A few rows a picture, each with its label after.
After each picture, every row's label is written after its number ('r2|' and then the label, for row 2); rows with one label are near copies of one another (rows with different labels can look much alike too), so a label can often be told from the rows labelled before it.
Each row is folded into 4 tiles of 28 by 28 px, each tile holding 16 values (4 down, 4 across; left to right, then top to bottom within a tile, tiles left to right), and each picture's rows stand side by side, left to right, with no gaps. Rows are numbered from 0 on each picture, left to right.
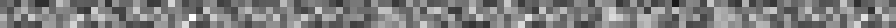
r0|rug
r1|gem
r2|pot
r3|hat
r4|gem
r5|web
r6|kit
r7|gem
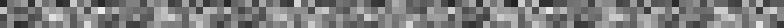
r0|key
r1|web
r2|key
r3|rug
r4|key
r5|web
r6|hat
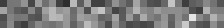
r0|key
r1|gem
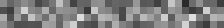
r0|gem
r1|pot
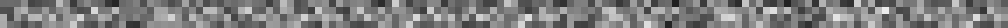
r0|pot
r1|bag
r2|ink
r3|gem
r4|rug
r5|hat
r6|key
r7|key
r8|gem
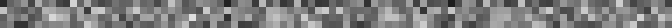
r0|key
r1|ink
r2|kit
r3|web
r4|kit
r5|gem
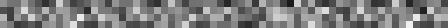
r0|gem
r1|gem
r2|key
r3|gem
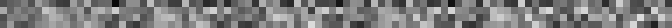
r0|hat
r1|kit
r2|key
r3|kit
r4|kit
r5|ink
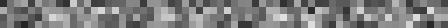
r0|key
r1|web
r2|web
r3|pot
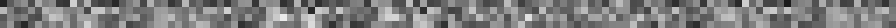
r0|key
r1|kit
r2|web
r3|web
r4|gem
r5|ink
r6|key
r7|kit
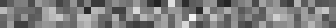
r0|web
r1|gem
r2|key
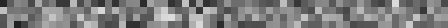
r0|kit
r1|web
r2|gem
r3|gem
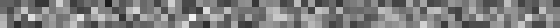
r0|rug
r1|ink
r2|web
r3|hat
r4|gem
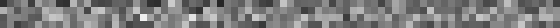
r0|key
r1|rug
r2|rug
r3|ink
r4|rug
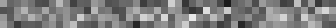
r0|gem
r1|pot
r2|bag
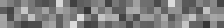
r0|gem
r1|ink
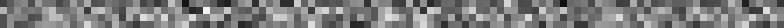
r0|hat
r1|pot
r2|key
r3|web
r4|ink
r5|bag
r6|pot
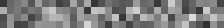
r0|hat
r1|ink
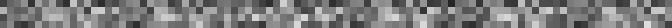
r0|key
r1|web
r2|rug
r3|web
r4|key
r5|hat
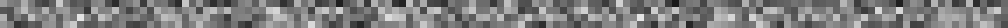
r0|gem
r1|key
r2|hat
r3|key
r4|ink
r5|ink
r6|bag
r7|pot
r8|kit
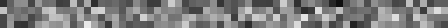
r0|hat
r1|rug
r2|pot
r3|bag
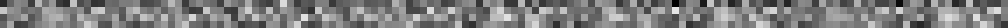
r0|kit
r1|pot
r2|gem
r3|pot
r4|web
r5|web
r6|kit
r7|kit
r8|kit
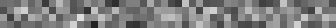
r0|ink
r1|key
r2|gem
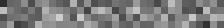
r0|bag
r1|ink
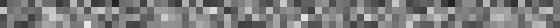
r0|hat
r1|key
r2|gem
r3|rug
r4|kit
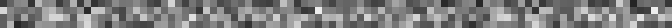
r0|web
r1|gem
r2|pot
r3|rug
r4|web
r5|pot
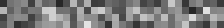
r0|hat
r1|pot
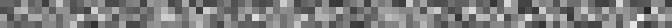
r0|ink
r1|web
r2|rug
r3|key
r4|ink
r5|gem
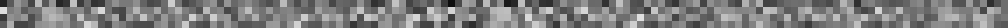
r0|kit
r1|gem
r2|gem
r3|rug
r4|kit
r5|ink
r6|key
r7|pot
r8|web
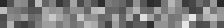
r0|kit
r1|rug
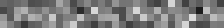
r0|pot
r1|gem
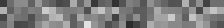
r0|hat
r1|bag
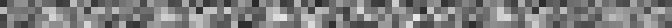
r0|hat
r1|web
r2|web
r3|gem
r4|web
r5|key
